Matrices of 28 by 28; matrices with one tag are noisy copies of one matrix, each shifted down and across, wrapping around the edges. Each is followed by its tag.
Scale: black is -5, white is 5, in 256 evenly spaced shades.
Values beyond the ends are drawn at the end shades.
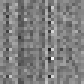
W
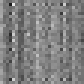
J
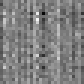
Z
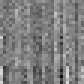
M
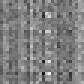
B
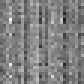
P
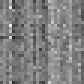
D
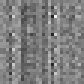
W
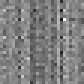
W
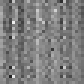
J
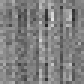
M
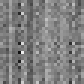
J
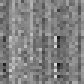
D
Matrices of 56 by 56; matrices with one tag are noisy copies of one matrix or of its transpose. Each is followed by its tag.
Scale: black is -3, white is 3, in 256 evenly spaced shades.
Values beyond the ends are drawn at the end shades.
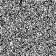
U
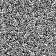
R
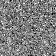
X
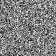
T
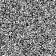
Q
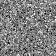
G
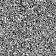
U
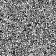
X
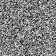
Q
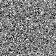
G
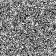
G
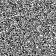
R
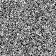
Q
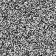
Q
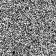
X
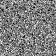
R
